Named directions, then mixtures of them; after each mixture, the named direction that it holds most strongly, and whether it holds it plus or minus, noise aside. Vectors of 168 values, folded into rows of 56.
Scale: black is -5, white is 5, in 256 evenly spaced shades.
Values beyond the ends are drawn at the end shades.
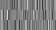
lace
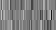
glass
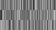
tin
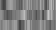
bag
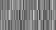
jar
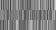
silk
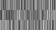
tin, plus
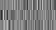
lace, minus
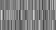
jar, plus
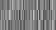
jar, plus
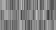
bag, minus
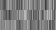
bag, plus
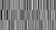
lace, minus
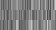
silk, plus
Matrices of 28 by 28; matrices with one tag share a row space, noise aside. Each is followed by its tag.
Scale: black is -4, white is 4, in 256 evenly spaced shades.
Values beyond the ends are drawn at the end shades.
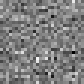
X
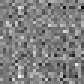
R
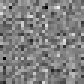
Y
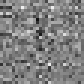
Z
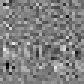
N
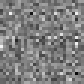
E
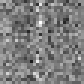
Z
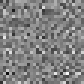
N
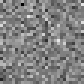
Y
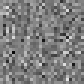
N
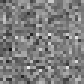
Z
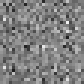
N
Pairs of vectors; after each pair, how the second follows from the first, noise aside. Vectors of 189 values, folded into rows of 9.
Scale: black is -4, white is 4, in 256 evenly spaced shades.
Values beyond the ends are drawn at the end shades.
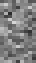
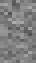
shrunk.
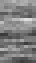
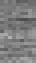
negated, shrunk.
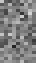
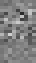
partly zeroed.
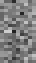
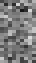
wrapped around, negated.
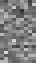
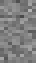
reversed, shrunk.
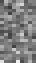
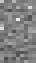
wrapped around, partly zeroed.
